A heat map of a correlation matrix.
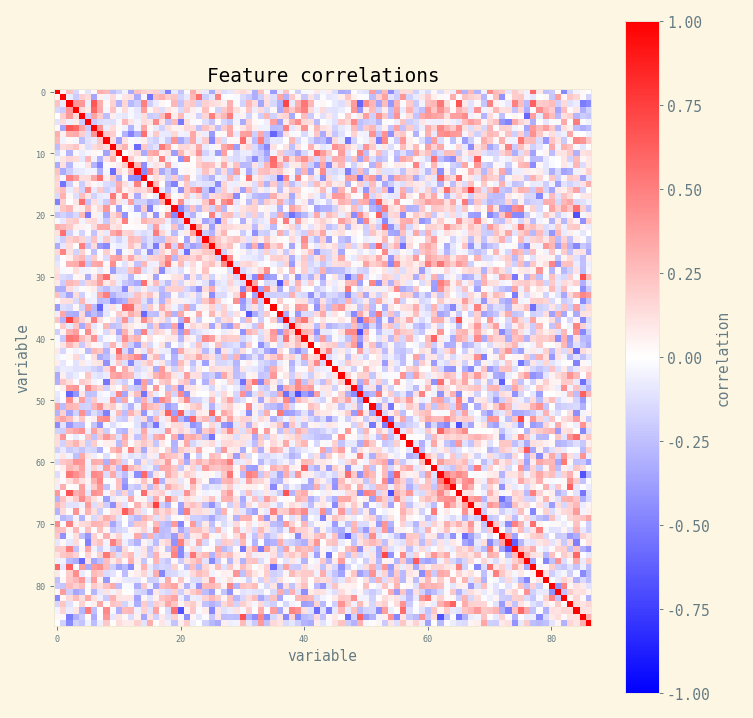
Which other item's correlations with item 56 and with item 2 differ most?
6
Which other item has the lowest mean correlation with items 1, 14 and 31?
13
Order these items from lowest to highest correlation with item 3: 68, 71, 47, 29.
47, 29, 71, 68
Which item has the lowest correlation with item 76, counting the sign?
4
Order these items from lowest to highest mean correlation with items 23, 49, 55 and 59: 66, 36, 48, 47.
48, 47, 36, 66
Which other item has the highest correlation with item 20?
52
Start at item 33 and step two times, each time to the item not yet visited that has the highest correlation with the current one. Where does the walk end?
85
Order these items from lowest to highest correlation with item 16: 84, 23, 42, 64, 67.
42, 64, 84, 23, 67
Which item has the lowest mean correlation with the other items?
54
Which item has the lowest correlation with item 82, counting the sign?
0
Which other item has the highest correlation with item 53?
75
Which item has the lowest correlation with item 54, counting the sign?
65
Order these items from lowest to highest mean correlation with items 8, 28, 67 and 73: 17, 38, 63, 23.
38, 17, 23, 63
